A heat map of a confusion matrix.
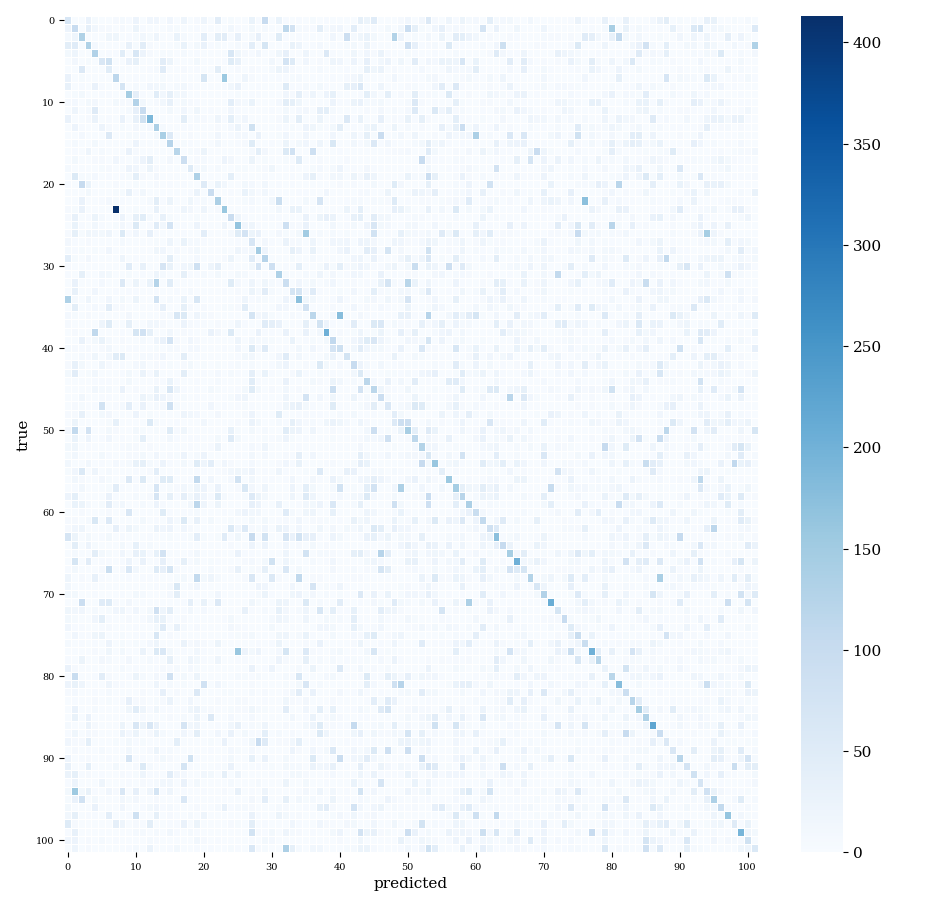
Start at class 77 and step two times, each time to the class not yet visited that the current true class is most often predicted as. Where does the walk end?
80
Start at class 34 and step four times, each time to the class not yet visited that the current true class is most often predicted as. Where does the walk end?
28
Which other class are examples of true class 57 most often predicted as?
49
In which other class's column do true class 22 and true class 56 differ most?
76
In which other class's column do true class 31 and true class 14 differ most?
60
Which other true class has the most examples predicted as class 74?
77
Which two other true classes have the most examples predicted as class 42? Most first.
86, 96
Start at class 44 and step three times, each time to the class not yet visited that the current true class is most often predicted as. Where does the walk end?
65
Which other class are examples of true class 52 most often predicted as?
79
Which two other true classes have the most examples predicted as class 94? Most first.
26, 81
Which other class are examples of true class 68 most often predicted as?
87
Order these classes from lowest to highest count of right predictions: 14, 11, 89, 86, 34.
89, 11, 14, 34, 86
